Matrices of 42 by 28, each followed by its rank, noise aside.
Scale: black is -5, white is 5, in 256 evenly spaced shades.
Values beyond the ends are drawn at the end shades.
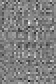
six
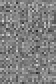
six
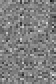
six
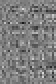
four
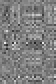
three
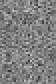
six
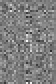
four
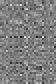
four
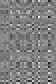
two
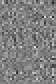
four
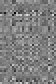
four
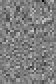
six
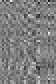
three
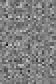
six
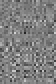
four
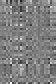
two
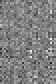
four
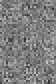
six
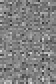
six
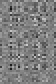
three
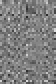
four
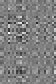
two
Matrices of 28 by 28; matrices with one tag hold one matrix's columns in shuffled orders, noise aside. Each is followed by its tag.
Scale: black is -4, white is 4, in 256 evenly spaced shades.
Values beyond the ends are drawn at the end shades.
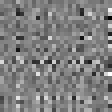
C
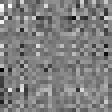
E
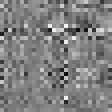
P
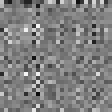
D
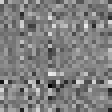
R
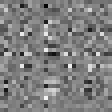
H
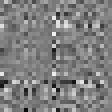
R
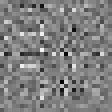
H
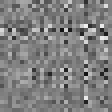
P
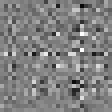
H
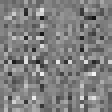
C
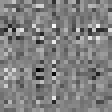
P
